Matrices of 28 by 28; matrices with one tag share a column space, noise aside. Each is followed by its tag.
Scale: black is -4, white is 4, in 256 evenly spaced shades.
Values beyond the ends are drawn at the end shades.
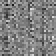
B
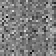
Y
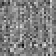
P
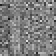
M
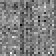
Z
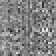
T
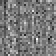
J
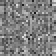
J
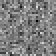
Z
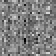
J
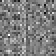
J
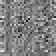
Y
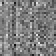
P
